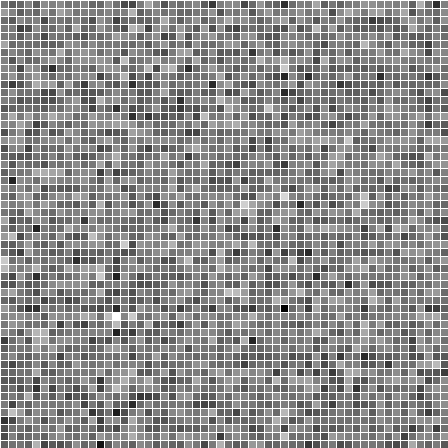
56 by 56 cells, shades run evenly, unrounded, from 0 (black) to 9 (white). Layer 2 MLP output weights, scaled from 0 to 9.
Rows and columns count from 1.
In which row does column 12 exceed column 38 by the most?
30
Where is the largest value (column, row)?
15, 40
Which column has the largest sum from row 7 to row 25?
10
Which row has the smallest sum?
39
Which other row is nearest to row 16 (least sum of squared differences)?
6
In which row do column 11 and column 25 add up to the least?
28
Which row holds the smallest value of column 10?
33
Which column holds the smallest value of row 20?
24
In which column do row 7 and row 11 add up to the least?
32
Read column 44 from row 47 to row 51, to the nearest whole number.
6 6 6 4 4
